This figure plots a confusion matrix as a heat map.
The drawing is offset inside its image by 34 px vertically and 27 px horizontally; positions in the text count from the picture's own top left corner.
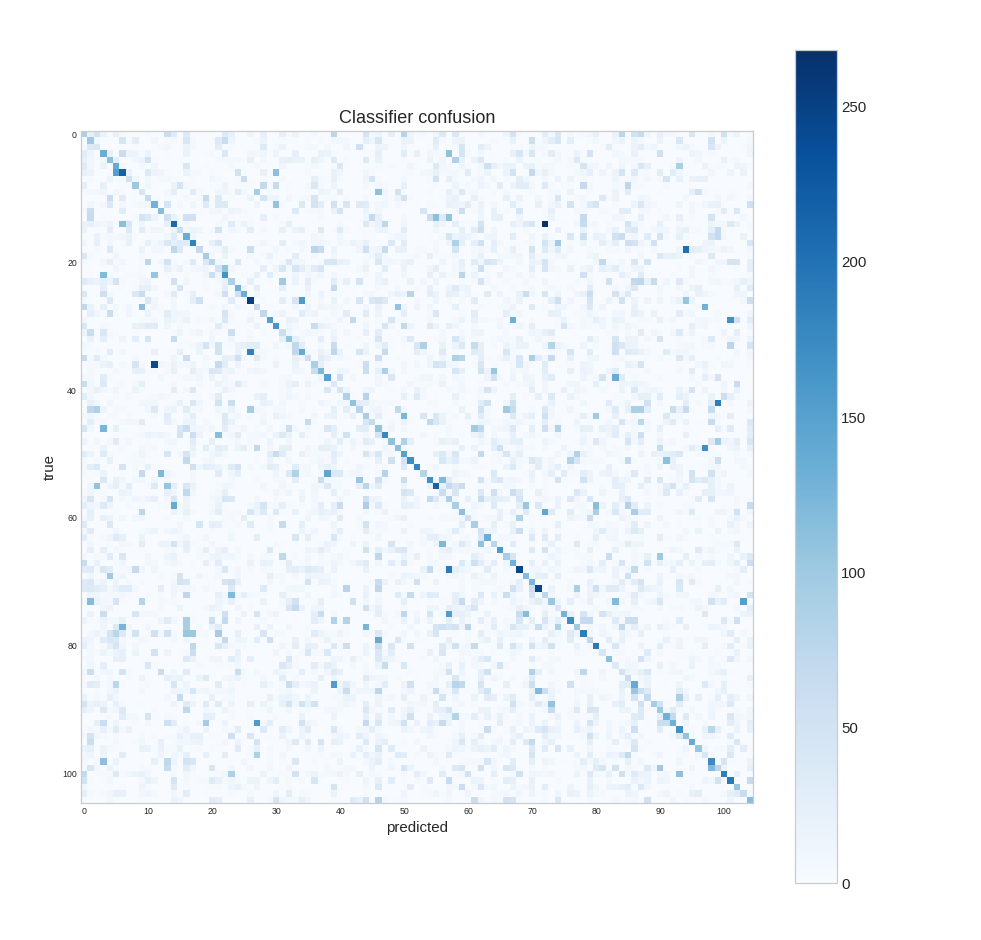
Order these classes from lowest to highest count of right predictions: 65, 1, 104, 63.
1, 104, 63, 65
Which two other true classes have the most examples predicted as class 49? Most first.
27, 43
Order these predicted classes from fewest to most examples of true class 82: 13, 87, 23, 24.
13, 24, 23, 87
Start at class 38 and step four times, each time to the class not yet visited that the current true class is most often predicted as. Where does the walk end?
22
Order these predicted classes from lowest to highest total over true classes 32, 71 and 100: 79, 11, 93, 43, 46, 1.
11, 43, 1, 79, 46, 93
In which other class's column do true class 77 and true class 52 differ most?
44
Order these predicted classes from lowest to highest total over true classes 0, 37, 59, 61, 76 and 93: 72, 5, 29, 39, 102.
29, 5, 102, 39, 72
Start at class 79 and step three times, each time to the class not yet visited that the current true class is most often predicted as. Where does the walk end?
57
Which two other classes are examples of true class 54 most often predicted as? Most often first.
56, 43
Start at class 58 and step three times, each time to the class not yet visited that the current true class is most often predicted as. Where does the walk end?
23
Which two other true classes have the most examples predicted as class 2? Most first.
55, 43
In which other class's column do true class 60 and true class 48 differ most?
99
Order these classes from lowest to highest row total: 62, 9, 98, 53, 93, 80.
62, 9, 98, 93, 53, 80
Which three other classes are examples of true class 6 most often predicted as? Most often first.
5, 30, 70
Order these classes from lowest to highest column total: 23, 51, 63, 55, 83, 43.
43, 51, 63, 23, 55, 83
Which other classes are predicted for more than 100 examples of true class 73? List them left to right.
1, 83, 103
